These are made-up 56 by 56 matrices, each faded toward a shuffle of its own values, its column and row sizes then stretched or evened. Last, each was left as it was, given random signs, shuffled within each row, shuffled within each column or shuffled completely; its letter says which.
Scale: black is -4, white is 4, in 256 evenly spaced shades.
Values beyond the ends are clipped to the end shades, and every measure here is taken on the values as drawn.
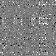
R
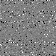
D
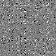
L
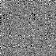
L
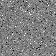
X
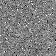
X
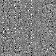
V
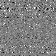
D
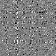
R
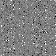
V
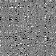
R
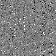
V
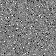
X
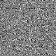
L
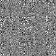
L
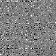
R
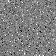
X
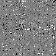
L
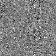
V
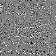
L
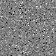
V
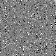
V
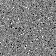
X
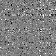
R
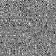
R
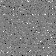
D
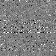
D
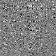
L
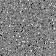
X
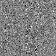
V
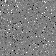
X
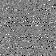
D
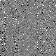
V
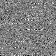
D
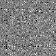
R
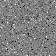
X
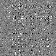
L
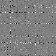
R
